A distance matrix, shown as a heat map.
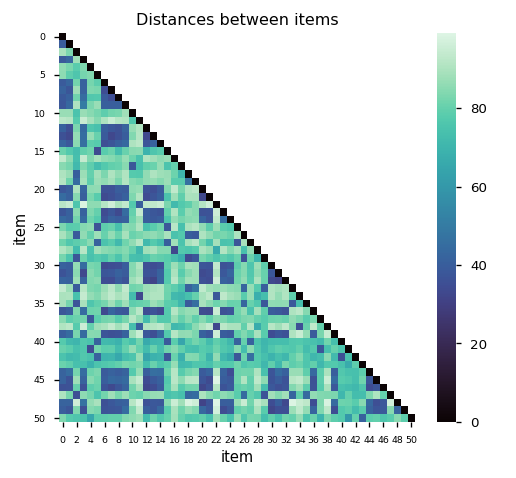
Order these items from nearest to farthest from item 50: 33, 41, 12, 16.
41, 12, 33, 16
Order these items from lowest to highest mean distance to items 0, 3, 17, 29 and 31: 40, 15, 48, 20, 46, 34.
46, 20, 48, 40, 15, 34
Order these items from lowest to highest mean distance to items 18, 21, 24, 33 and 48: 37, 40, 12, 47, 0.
12, 0, 47, 40, 37
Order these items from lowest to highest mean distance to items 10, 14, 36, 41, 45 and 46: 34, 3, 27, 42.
3, 42, 27, 34
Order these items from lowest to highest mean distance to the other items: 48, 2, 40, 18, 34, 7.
7, 48, 40, 2, 18, 34
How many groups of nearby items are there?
8
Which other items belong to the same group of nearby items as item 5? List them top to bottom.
15, 25, 27, 40, 42
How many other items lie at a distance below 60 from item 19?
7
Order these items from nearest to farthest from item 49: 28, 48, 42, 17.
48, 42, 17, 28
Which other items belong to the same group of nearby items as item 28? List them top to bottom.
16
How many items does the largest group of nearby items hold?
24
